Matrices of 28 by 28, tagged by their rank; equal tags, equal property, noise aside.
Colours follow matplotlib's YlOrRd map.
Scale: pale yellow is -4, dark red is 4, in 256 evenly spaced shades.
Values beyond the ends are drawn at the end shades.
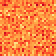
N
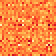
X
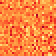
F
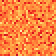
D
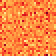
X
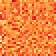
X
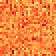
N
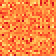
X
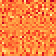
F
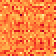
F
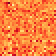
D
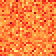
N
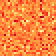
X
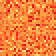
X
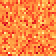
N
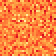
N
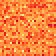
N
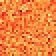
N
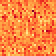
N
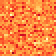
D
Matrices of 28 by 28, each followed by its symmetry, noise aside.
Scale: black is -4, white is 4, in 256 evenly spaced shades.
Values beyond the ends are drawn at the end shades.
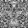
mirrored left to right.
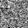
antisymmetric.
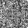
mirrored top to bottom.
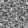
same after a half turn.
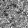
symmetric.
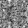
mirrored top to bottom.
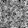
mirrored top to bottom.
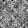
same after a half turn.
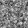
antisymmetric.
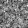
no symmetry.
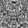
mirrored left to right.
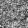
no symmetry.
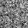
symmetric across the other diagonal.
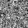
antisymmetric.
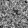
symmetric across the other diagonal.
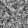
antisymmetric.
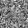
antisymmetric.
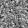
antisymmetric.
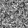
antisymmetric.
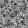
symmetric.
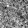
antisymmetric.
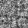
symmetric.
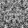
mirrored left to right.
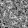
symmetric across the other diagonal.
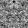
mirrored left to right.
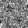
same after a half turn.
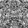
mirrored left to right.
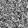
antisymmetric.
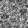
same after a half turn.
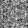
mirrored top to bottom.
